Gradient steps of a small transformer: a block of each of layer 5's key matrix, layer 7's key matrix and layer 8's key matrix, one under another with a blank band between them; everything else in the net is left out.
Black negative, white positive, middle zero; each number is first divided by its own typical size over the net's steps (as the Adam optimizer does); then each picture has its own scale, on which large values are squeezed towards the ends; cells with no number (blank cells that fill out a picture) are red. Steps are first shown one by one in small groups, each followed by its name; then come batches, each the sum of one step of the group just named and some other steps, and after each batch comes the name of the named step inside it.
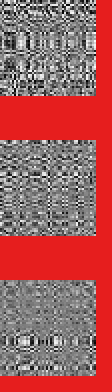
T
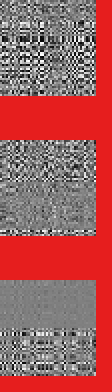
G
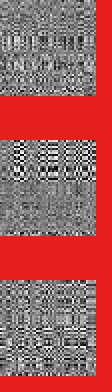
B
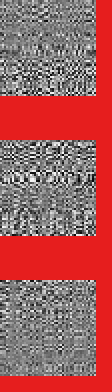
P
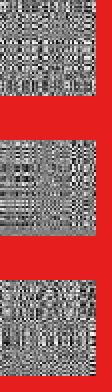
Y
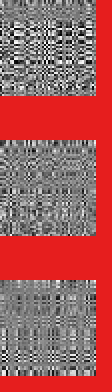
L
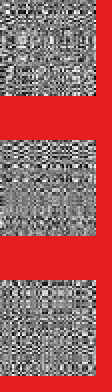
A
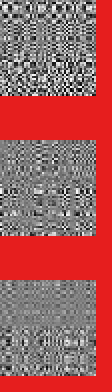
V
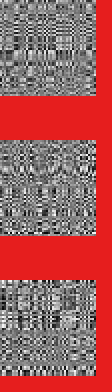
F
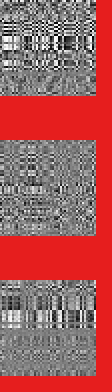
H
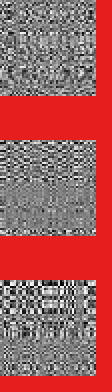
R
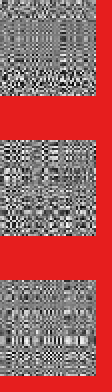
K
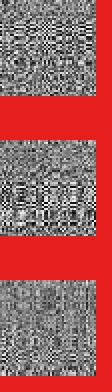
L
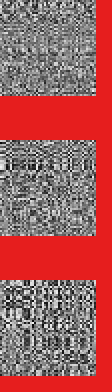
R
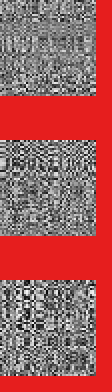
B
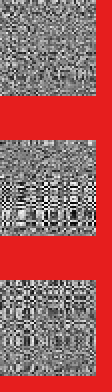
R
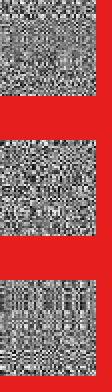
K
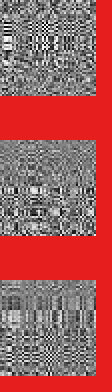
H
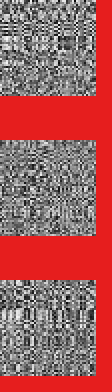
H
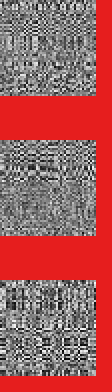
B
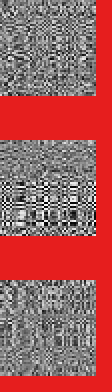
R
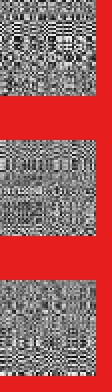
Y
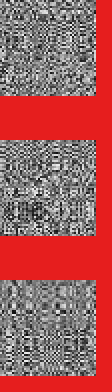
A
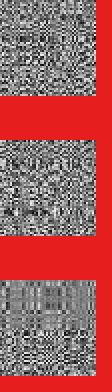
G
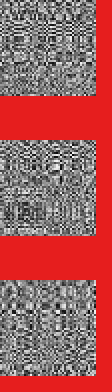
A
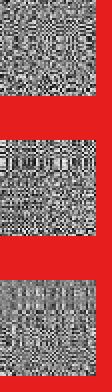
Y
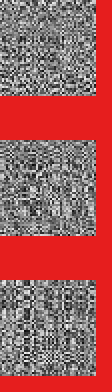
G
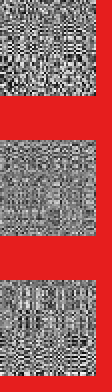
A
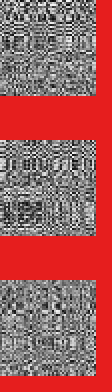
T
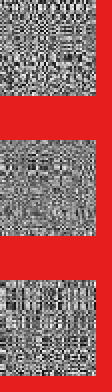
V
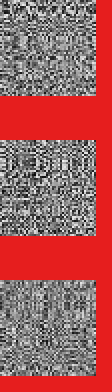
T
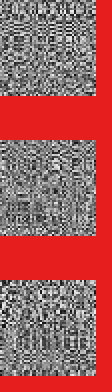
R
